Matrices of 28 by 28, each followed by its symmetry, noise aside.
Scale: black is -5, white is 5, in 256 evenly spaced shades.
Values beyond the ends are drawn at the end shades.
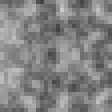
mirrored top to bottom.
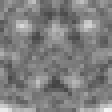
mirrored left to right.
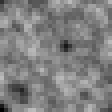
symmetric across the other diagonal.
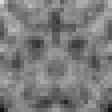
mirrored left to right.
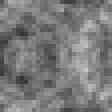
mirrored top to bottom.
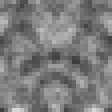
mirrored left to right.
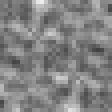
same after a half turn.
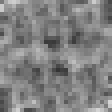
same after a half turn.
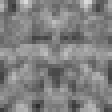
mirrored left to right.
